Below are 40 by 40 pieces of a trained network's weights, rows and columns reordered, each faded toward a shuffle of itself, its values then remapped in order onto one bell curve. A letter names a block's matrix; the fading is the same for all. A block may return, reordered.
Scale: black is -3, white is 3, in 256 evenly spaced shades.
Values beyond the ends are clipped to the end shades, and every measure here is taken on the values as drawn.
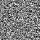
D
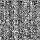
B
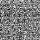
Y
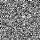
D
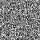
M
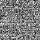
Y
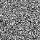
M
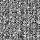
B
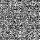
Y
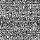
Y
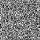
M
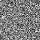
D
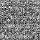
Y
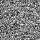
M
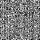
B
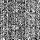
B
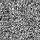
D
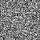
M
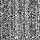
B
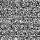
Y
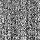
B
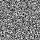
M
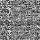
Y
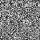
D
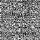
Y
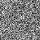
M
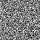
M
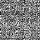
Y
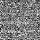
Y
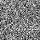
M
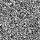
M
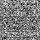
Y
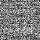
Y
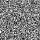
D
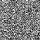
D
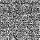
Y
